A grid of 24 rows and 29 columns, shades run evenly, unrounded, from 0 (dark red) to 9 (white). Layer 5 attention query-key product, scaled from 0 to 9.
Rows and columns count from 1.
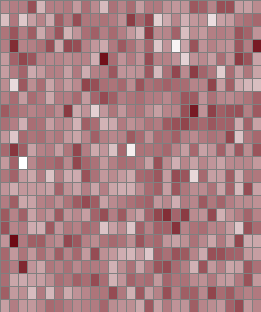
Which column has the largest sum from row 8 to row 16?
3
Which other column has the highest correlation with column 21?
24
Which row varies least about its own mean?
8
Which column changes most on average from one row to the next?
2
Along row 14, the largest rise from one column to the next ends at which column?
22
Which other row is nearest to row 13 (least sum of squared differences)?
16
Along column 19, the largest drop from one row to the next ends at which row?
17
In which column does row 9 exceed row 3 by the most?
11
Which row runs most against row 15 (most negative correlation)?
4
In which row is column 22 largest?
14
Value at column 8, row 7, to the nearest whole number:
5
